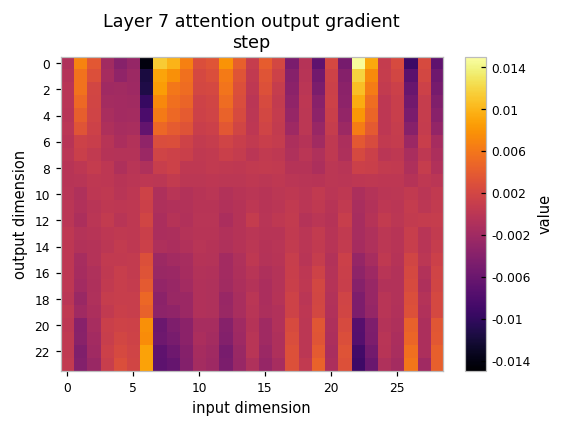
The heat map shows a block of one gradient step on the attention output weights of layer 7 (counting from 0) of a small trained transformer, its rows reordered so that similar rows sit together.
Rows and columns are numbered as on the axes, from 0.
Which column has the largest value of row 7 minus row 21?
22
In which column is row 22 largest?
6
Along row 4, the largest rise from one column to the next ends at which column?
7
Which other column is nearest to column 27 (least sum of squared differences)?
25
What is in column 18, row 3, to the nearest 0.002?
0
